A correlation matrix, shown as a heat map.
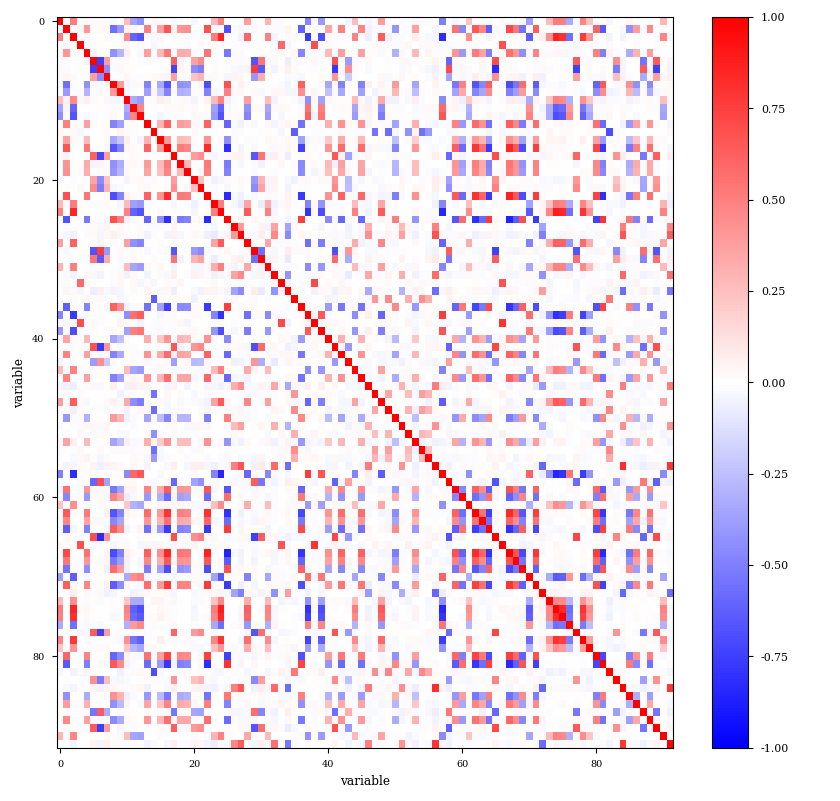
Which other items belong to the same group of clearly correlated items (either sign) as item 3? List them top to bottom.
33, 38, 66
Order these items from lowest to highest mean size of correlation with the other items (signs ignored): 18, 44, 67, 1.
44, 18, 1, 67
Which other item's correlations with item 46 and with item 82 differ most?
14
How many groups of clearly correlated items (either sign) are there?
6
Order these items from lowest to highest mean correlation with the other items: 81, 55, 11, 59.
81, 11, 55, 59
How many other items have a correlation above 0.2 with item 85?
9
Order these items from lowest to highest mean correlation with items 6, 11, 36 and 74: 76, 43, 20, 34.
20, 76, 34, 43
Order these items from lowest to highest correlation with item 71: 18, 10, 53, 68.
10, 53, 18, 68
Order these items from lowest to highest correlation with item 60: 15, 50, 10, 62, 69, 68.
62, 68, 15, 10, 50, 69
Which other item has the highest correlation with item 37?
57
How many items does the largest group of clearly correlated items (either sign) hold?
31
